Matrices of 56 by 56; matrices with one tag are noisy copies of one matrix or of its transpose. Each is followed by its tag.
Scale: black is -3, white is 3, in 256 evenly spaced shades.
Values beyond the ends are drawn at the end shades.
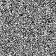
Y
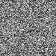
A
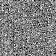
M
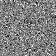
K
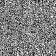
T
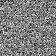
A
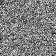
T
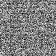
M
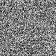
Y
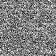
M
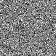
K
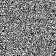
T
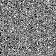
A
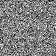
A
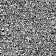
T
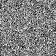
A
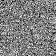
T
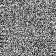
T
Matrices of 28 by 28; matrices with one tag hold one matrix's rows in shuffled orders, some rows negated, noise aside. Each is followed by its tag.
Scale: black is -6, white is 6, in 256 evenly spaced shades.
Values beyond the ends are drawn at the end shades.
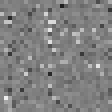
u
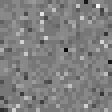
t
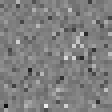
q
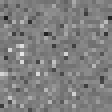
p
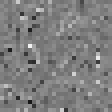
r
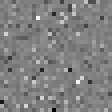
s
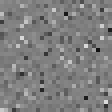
t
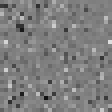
p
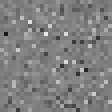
q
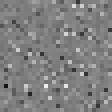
q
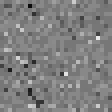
r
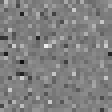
p
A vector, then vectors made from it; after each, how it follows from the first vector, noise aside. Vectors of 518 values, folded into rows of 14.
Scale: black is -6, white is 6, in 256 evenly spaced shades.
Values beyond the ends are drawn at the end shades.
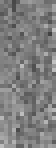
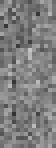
wrapped around, negated.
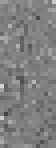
reversed, partly zeroed.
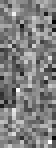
wrapped around, negated, scaled up.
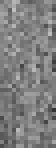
negated.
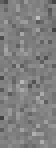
reversed, negated, partly zeroed.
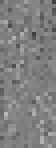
reversed, negated, partly zeroed.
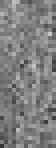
negated.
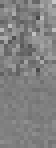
reversed, partly zeroed.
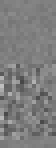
reversed, partly zeroed.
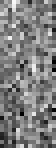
negated, scaled up.
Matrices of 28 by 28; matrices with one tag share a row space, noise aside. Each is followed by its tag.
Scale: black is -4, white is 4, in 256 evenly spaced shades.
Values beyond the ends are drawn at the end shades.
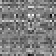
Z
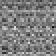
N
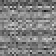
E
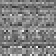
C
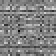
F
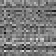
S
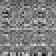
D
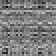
D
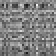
C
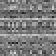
E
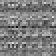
E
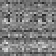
D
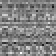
N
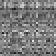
C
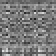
D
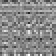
N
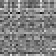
F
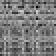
C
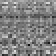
N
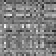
S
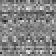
N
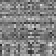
Z
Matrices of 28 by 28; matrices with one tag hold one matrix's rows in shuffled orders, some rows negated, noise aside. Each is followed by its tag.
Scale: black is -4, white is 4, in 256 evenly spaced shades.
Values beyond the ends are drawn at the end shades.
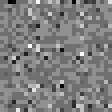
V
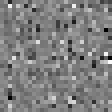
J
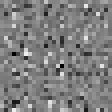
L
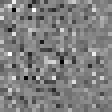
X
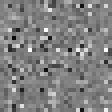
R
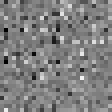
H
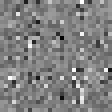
V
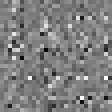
R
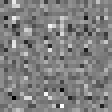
L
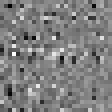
X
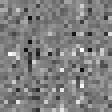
V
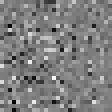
X
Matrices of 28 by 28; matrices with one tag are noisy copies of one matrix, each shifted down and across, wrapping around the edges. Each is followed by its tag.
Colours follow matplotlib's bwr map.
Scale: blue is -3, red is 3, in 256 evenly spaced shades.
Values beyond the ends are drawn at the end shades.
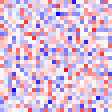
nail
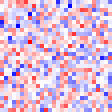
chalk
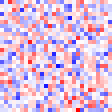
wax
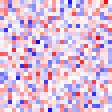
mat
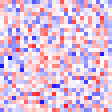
mat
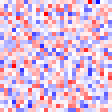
wax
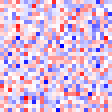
nail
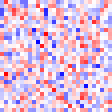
wax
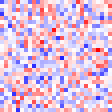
chalk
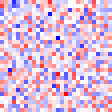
nail
